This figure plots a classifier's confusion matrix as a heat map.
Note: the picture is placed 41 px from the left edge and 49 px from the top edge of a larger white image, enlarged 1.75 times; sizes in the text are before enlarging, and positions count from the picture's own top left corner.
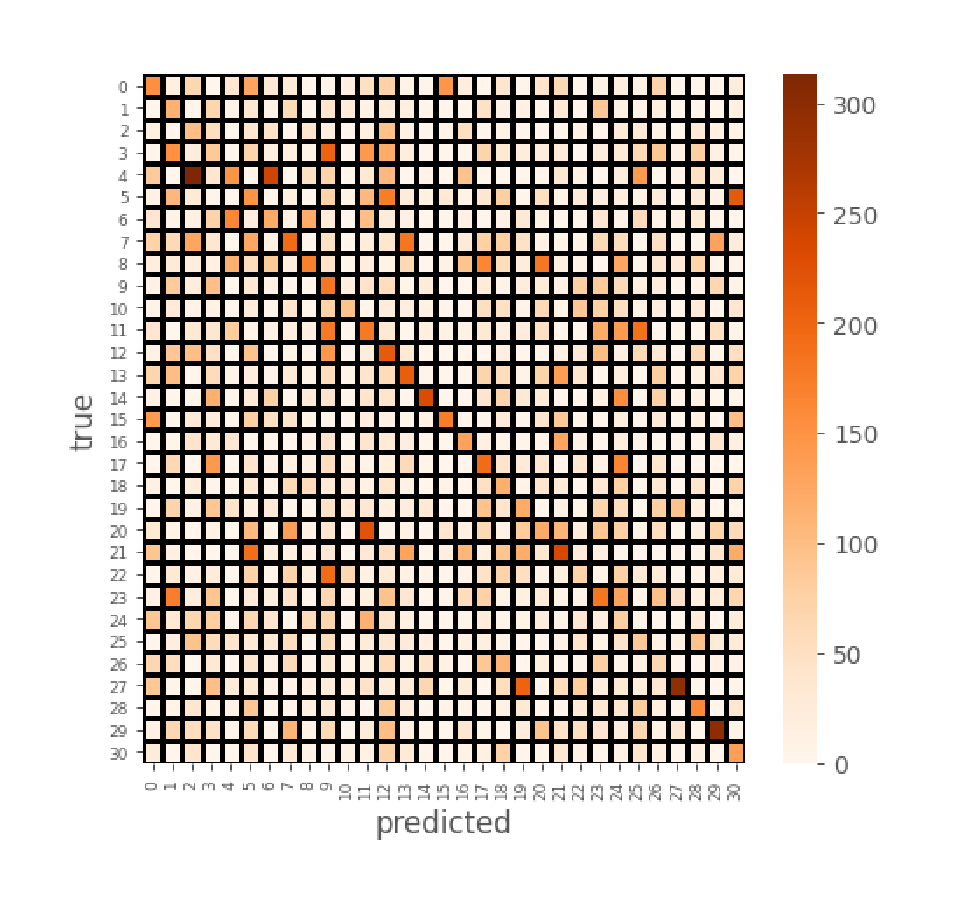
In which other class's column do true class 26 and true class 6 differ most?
4
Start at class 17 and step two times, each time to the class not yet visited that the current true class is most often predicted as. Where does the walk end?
11
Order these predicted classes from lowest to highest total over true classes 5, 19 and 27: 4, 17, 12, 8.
8, 4, 17, 12
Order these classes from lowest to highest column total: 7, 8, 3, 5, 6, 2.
8, 6, 7, 2, 3, 5
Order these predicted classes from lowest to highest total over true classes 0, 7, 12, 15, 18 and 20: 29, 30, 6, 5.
6, 29, 30, 5
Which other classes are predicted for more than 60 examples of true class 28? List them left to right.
5, 12, 25
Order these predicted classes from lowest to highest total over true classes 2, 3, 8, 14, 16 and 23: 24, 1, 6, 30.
30, 6, 1, 24
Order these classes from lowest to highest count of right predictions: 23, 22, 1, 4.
22, 1, 4, 23
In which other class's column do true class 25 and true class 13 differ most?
21
